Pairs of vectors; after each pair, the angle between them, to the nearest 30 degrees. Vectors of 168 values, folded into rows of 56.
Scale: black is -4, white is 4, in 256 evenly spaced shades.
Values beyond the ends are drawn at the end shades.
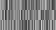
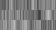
120 degrees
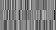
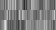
120 degrees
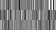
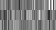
30 degrees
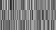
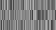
30 degrees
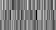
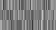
90 degrees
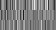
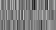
150 degrees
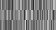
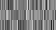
60 degrees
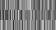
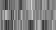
120 degrees
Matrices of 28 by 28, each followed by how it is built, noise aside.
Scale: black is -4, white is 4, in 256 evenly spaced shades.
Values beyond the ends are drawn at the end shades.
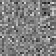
low rank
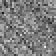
Toeplitz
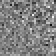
upper triangular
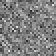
Toeplitz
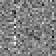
uneven columns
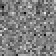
low rank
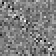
banded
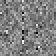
uneven columns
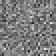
low rank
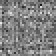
blocks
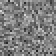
blocks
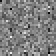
uneven columns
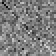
diagonal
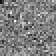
banded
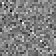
diagonal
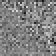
upper triangular
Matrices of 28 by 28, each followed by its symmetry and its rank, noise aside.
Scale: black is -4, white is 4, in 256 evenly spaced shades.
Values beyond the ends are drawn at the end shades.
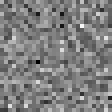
no symmetry, rank eight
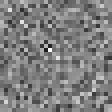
symmetric, rank eight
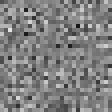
no symmetry, rank eight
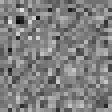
symmetric, rank six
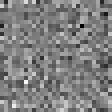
antisymmetric, rank eight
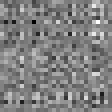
no symmetry, rank four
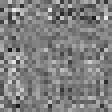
antisymmetric, rank four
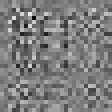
no symmetry, rank four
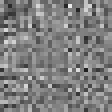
no symmetry, rank four
